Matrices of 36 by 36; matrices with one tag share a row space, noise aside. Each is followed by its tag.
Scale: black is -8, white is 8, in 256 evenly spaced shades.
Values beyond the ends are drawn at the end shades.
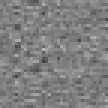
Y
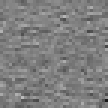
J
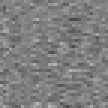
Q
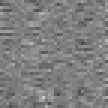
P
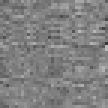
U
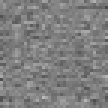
Y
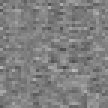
Q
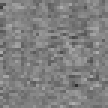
Q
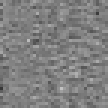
Q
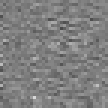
Q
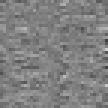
J
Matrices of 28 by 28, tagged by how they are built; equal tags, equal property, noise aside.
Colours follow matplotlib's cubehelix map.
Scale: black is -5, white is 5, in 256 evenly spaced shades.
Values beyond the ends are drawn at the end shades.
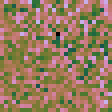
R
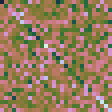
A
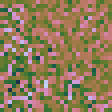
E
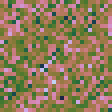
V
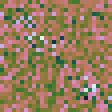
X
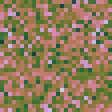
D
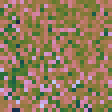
E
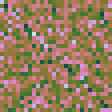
A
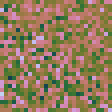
E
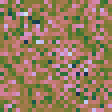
X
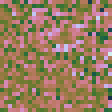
R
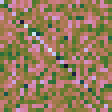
A
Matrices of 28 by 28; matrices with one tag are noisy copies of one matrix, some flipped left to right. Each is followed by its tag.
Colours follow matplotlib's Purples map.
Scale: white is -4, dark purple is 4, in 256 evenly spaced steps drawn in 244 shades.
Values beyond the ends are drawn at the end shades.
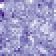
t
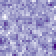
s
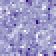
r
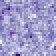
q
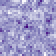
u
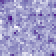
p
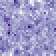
u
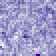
q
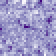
u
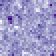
p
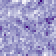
u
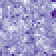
t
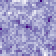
u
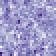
r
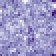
t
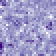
s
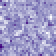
s
